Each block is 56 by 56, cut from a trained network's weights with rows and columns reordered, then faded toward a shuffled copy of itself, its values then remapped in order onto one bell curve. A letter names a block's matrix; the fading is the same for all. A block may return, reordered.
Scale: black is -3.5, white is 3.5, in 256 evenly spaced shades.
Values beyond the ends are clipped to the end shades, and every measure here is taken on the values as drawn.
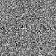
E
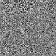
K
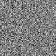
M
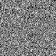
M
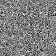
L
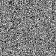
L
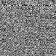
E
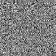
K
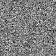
L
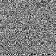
E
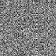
M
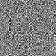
M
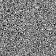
L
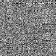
E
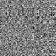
M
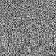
M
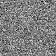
L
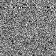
L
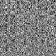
M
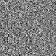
M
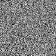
K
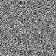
M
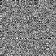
E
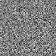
K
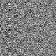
M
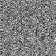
M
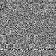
E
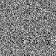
K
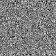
K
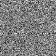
L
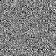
E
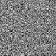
M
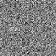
K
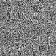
M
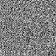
M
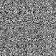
K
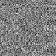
M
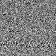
L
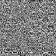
E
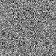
M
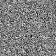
L
